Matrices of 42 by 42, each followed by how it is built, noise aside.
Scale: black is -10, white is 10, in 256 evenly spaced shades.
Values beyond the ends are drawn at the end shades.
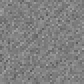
Hankel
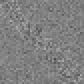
banded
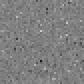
sparse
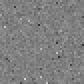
sparse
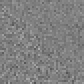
lower triangular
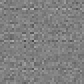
low rank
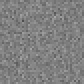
repeating rows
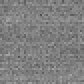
blocks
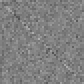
diagonal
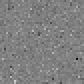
sparse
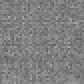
blocks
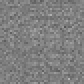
blocks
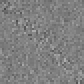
banded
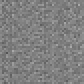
repeating rows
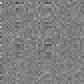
low rank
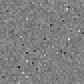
sparse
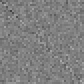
diagonal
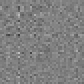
low rank
